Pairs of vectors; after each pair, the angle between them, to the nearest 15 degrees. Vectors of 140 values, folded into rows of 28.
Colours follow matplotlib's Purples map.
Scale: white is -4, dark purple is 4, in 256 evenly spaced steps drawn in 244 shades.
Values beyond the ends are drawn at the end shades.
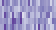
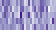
60 degrees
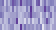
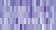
15 degrees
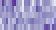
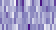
135 degrees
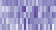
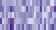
120 degrees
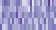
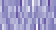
45 degrees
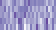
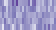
90 degrees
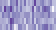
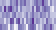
45 degrees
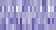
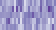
135 degrees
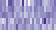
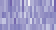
45 degrees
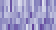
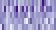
105 degrees
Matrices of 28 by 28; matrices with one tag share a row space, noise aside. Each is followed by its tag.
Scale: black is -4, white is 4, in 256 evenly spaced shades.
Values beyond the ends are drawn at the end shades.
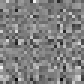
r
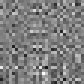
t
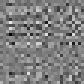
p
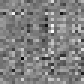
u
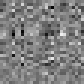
u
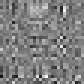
t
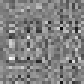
p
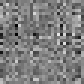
r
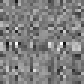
r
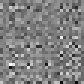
p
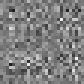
p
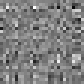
r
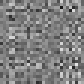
p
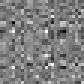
u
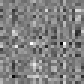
t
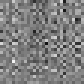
t
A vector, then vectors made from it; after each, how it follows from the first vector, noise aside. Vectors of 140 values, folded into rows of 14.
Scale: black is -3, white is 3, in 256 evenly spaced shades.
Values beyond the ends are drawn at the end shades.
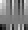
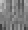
shrunk.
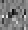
wrapped around, partly zeroed.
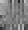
shrunk.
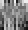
reversed, negated.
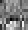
wrapped around.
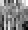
reversed, negated.
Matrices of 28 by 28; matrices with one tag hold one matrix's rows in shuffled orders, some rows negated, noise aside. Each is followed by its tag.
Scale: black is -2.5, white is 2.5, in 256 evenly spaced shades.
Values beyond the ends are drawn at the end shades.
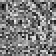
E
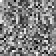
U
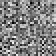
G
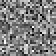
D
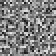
D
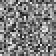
U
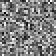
D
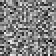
U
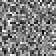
G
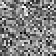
D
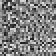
G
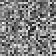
E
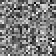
E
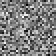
D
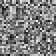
D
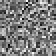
E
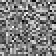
E
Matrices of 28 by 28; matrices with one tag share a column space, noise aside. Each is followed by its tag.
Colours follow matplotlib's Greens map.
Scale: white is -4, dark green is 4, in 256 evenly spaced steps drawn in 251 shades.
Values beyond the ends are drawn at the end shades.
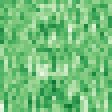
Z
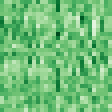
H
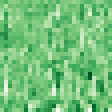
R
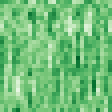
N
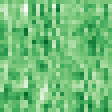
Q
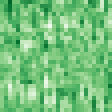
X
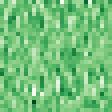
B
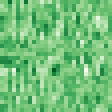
H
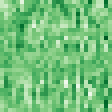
X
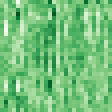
N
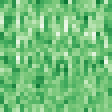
H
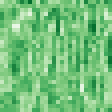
N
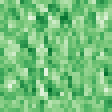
B
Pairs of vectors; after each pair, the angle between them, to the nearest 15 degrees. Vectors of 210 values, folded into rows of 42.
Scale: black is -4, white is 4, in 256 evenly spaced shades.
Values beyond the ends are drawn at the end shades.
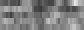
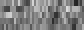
135 degrees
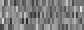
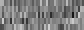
45 degrees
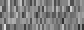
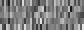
135 degrees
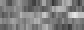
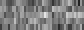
45 degrees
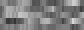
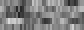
150 degrees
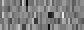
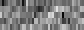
135 degrees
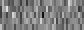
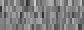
60 degrees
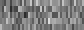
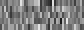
90 degrees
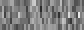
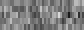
150 degrees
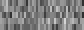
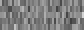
135 degrees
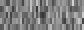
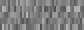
90 degrees
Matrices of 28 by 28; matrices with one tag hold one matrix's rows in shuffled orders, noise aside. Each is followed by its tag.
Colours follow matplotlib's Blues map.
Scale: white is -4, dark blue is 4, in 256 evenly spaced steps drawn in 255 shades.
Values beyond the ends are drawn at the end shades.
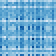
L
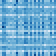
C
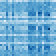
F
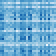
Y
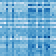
F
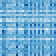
C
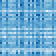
L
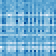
C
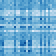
Y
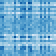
Y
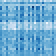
L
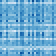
L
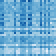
Y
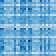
Y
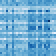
F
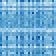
L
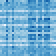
F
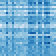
F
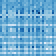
L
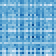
L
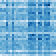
F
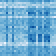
F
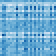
C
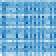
C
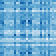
Y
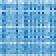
C
